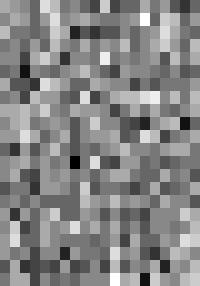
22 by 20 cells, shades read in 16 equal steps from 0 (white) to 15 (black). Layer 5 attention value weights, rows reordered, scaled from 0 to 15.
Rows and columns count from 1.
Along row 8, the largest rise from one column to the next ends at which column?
10
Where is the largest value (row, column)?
13, 8
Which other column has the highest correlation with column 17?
6
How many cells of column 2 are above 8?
3
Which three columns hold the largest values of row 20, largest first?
7, 16, 4
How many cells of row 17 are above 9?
4
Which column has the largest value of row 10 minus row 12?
19
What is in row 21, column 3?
12
